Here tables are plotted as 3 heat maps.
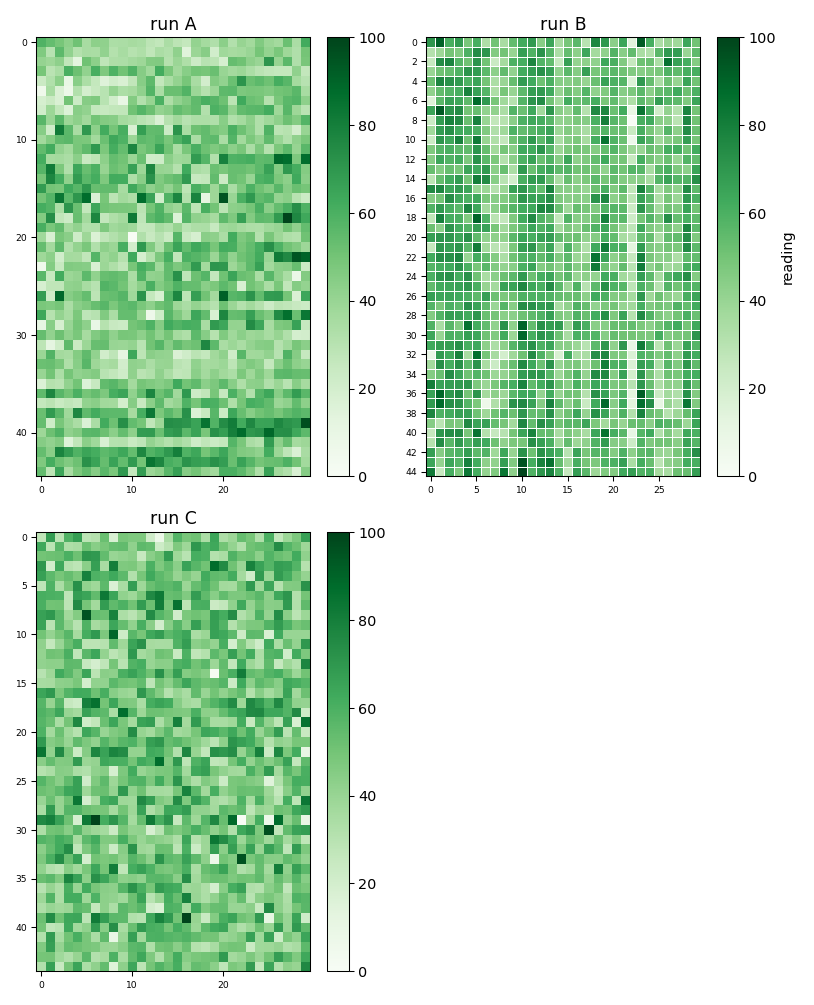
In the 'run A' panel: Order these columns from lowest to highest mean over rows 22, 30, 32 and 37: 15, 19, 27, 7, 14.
15, 7, 19, 14, 27
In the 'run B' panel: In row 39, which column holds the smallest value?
1
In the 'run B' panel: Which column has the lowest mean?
22
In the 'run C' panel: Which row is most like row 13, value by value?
11
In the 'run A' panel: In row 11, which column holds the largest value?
10
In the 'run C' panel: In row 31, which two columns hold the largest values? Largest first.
19, 20
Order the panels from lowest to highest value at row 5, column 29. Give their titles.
run A, run B, run C
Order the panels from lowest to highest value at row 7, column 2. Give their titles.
run A, run C, run B
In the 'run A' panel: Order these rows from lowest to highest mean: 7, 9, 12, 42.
7, 9, 12, 42
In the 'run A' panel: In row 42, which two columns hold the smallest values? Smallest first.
28, 27
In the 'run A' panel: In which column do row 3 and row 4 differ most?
3
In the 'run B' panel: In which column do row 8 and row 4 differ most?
0
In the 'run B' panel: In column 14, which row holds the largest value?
29
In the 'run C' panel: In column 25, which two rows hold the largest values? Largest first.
30, 38
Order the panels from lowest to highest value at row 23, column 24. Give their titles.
run B, run C, run A
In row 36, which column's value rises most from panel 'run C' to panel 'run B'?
23
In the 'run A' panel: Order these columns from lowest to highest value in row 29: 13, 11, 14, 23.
13, 11, 14, 23
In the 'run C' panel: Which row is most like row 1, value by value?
9
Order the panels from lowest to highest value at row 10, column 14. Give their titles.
run B, run A, run C
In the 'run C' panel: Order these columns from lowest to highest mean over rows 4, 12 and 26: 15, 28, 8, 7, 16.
15, 8, 7, 28, 16
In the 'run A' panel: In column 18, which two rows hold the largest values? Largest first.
39, 31
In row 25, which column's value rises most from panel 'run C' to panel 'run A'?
20
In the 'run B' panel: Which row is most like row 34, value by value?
16
